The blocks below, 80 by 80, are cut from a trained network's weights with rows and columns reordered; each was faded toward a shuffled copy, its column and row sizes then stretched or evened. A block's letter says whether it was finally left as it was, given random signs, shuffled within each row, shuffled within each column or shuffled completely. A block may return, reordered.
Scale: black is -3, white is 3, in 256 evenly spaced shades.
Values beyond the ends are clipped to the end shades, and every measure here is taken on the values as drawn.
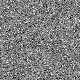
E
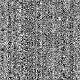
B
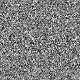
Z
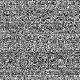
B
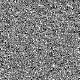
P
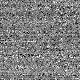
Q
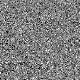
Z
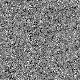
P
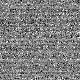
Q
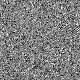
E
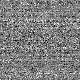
Q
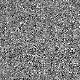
Z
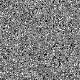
Z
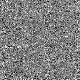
Z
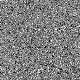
Q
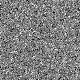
E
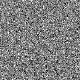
P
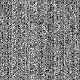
B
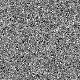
P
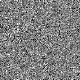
Z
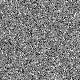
E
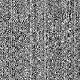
B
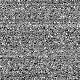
Q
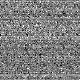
B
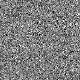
Z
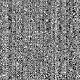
B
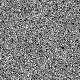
E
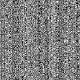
B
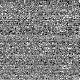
B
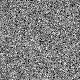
E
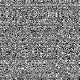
B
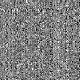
B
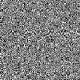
B
